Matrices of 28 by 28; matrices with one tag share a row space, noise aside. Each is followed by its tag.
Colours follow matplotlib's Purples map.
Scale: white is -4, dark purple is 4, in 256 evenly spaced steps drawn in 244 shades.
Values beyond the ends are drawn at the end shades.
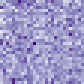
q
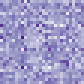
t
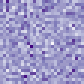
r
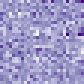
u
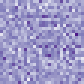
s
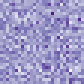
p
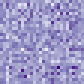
p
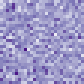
q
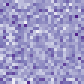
q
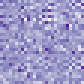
t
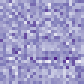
s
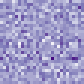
p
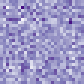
r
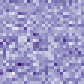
q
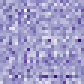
s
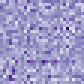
s
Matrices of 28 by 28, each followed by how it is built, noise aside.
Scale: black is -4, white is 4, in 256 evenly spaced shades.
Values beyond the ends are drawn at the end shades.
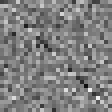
diagonal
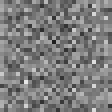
repeating rows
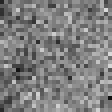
smooth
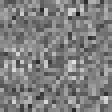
blocks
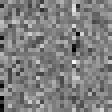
uneven columns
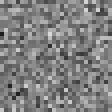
noise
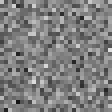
repeating rows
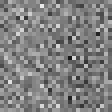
repeating rows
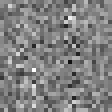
uneven columns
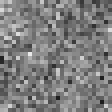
smooth
